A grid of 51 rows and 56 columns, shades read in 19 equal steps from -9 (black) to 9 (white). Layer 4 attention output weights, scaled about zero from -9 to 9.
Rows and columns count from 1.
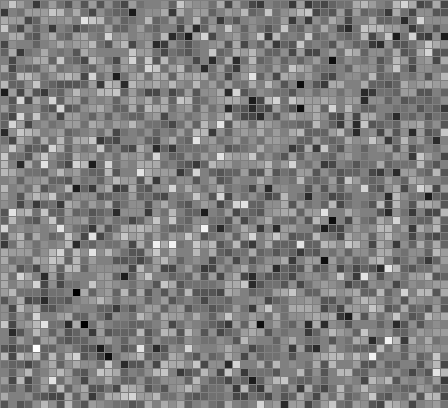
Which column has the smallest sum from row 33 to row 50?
2
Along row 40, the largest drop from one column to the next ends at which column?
43
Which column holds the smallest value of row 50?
12
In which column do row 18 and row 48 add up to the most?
25
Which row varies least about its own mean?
23
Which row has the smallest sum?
41
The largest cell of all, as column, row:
5, 44
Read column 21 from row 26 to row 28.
3 -1 0
